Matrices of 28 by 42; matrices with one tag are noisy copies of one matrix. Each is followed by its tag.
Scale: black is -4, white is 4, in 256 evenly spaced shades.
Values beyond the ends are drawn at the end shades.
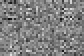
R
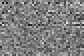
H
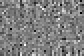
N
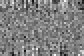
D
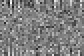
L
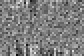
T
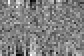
T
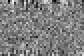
D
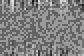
D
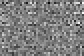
H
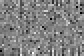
N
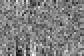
T
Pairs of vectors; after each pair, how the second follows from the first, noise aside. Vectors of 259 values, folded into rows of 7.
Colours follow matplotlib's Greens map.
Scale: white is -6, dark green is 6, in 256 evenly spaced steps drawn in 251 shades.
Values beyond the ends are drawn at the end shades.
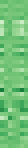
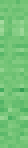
shrunk.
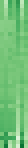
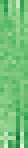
negated.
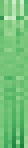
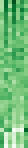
reversed, scaled up.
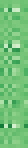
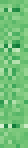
negated.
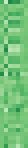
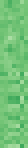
reversed, negated, shrunk.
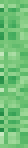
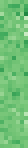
reversed, negated, partly zeroed.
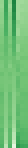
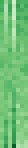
negated.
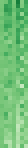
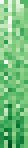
reversed, scaled up.
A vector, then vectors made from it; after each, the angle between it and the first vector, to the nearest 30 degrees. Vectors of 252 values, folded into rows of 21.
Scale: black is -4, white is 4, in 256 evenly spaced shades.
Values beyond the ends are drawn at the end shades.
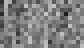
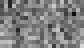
60 degrees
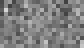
30 degrees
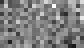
60 degrees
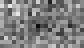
120 degrees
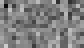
120 degrees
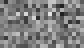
90 degrees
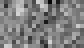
120 degrees
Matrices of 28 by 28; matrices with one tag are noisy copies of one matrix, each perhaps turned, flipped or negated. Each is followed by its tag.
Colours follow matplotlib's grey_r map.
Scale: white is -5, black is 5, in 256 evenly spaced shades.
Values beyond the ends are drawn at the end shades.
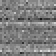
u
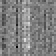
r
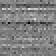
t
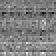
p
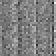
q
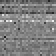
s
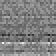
s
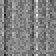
u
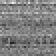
p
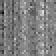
p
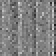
q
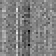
r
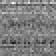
p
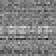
r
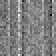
u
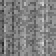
p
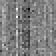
r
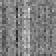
r
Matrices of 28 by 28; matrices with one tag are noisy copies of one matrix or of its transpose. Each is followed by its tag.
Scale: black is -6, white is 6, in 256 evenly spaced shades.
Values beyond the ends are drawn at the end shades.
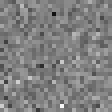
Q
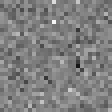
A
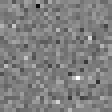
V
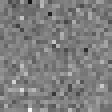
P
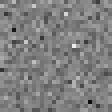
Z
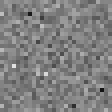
Z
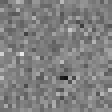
A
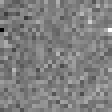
P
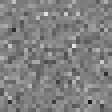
Z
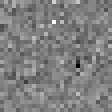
A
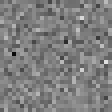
Q
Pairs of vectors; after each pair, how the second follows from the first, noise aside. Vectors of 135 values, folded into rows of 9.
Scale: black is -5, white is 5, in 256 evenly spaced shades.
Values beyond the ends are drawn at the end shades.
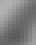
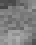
negated, partly zeroed.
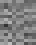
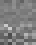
negated, partly zeroed.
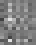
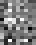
scaled up.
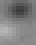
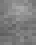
negated, shrunk.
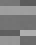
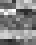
reversed, scaled up.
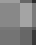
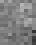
partly zeroed.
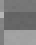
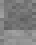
shrunk.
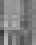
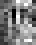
wrapped around, scaled up.
